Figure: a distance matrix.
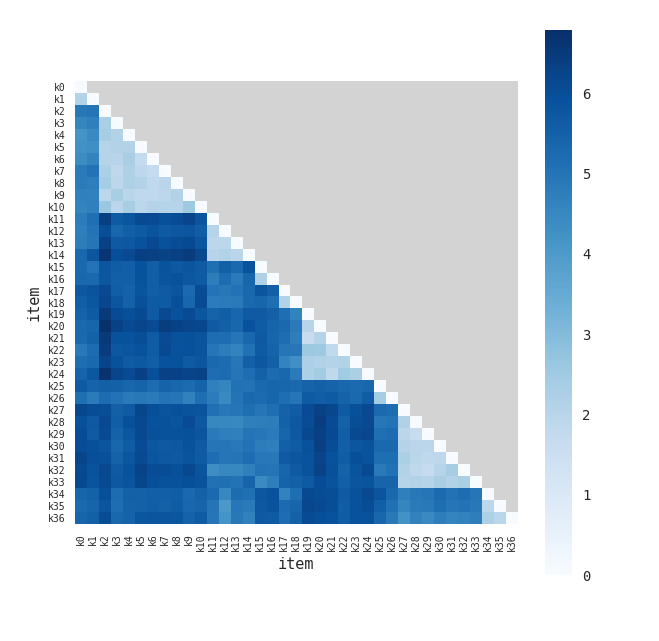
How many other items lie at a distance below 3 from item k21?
5
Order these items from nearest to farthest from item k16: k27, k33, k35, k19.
k33, k27, k19, k35
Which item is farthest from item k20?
k2
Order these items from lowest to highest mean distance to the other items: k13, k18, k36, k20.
k13, k36, k18, k20
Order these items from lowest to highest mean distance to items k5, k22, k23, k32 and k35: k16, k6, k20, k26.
k20, k6, k26, k16
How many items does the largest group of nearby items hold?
9
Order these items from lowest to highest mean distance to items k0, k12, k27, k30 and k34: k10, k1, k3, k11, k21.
k11, k1, k3, k10, k21
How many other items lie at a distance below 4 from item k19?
5
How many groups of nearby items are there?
9
